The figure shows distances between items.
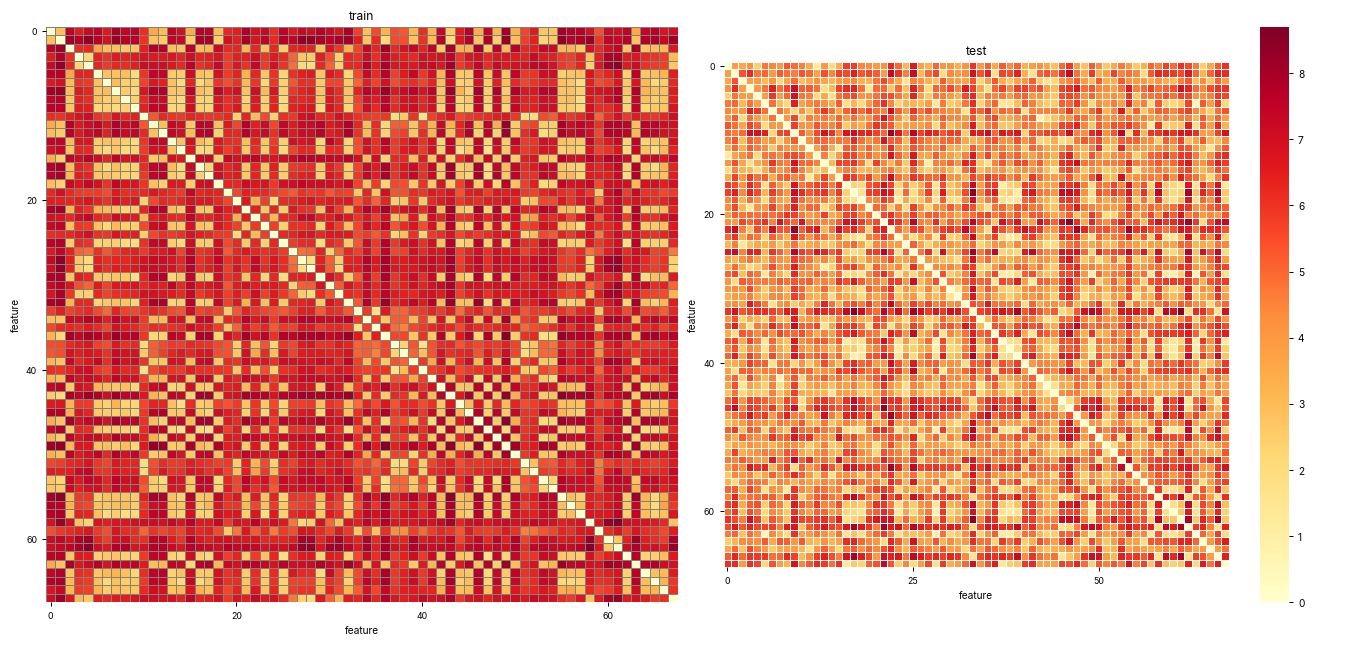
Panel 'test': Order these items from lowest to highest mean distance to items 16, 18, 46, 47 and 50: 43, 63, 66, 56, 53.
63, 43, 53, 56, 66
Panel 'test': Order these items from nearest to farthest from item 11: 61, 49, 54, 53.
54, 49, 61, 53
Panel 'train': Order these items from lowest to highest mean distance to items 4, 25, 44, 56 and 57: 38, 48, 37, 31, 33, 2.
2, 31, 33, 37, 38, 48
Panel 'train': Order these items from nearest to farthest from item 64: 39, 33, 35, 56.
56, 33, 35, 39
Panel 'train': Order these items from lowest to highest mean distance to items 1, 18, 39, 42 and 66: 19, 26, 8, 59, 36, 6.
36, 6, 8, 59, 19, 26
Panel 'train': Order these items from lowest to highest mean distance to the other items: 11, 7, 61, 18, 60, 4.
7, 18, 11, 4, 60, 61
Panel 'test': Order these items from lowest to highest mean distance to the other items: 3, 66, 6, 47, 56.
56, 6, 3, 47, 66
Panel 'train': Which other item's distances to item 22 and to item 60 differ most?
61
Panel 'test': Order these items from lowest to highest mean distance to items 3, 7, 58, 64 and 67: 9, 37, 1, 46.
37, 46, 1, 9
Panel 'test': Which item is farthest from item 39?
33
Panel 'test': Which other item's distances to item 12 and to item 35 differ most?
22
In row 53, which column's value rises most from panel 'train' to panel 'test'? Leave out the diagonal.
54
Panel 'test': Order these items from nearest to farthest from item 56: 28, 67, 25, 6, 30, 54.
6, 54, 30, 28, 67, 25
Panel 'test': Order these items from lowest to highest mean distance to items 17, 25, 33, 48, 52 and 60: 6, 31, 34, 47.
31, 34, 6, 47
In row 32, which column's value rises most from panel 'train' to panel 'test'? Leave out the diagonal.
13
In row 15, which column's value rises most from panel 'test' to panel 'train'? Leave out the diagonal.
65
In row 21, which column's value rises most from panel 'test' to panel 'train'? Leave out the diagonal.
36
